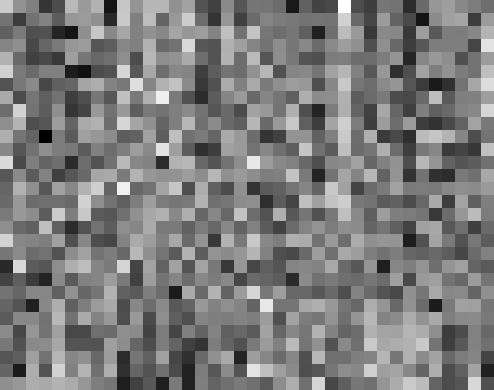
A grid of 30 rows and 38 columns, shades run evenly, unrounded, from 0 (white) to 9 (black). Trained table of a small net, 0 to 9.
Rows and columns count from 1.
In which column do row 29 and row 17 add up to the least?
5
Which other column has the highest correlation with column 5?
32
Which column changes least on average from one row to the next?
12
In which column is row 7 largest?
34
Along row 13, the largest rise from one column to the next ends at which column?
2
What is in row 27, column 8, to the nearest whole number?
6
